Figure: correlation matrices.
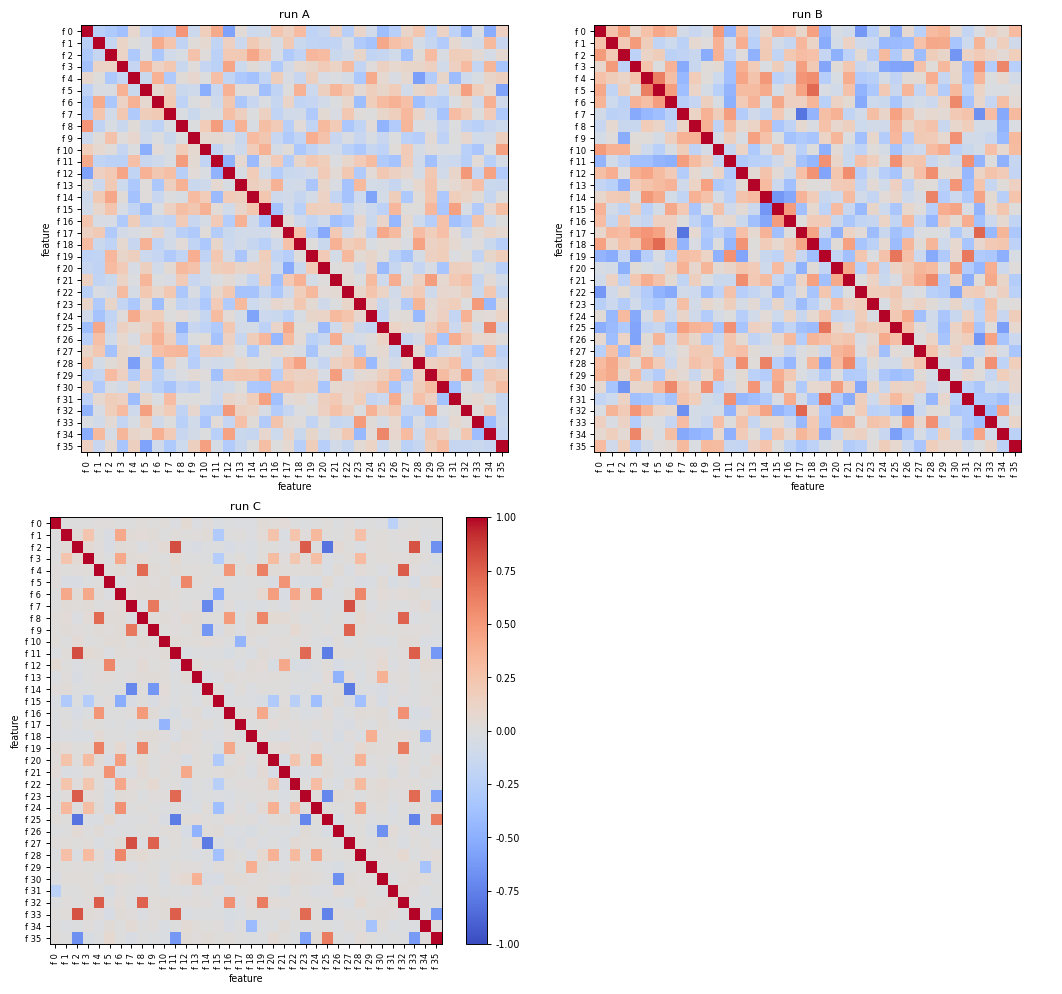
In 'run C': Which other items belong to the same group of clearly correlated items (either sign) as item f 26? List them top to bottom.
f 13, f 30
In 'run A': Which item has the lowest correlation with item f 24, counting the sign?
f 14
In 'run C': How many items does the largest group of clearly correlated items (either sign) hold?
8
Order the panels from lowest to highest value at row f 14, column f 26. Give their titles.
run B, run C, run A
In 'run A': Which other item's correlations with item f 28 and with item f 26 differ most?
f 6
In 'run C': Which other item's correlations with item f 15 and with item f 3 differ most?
f 6
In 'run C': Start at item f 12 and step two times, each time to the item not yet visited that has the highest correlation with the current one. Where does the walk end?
f 21
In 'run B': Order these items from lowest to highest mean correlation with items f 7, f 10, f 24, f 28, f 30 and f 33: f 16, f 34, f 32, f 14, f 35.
f 32, f 34, f 16, f 14, f 35
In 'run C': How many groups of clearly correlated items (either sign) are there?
9
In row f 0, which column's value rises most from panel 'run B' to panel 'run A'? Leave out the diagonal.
f 11
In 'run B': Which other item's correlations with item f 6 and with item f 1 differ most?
f 30
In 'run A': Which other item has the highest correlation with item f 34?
f 25
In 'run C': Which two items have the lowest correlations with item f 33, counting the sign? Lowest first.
f 25, f 35
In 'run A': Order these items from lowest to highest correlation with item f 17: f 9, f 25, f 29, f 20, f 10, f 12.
f 20, f 9, f 12, f 10, f 29, f 25
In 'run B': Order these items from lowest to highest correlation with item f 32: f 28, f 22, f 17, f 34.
f 28, f 22, f 34, f 17
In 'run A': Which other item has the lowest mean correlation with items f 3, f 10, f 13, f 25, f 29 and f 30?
f 11
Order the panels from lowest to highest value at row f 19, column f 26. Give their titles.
run A, run C, run B
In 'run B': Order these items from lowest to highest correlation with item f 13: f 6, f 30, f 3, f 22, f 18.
f 22, f 18, f 3, f 6, f 30
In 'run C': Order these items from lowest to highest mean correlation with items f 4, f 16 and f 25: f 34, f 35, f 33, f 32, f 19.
f 33, f 34, f 35, f 19, f 32
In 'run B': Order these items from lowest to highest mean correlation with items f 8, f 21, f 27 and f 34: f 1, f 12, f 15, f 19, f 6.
f 19, f 15, f 6, f 1, f 12
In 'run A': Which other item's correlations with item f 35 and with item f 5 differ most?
f 10
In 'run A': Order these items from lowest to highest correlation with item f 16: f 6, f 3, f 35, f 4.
f 3, f 6, f 35, f 4
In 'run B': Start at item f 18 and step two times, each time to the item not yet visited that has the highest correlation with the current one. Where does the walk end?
f 4
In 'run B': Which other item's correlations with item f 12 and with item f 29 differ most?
f 21
